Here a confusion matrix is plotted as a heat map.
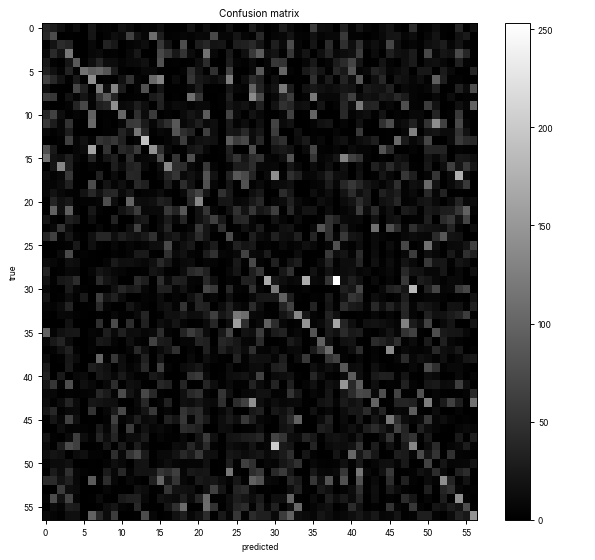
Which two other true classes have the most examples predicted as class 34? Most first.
29, 38
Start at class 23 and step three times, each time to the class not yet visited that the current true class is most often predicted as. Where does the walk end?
50
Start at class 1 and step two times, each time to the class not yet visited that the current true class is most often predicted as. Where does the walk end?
6
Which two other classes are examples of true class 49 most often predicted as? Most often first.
40, 12
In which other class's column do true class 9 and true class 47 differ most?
41
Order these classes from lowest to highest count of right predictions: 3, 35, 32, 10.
32, 35, 10, 3
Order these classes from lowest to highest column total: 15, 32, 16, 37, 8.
8, 16, 37, 15, 32
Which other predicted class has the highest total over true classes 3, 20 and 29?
38
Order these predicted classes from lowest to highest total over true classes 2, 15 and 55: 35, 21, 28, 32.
35, 28, 21, 32
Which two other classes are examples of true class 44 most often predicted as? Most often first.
48, 10
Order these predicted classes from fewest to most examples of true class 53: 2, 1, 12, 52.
1, 12, 52, 2
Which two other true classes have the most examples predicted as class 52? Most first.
24, 11
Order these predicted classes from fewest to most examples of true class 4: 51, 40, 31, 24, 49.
49, 51, 24, 31, 40
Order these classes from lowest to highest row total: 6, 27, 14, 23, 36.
27, 36, 23, 14, 6
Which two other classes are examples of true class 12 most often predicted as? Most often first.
48, 17
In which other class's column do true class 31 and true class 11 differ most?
51
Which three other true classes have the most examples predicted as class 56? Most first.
43, 9, 7
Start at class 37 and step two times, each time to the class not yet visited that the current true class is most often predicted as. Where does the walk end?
33
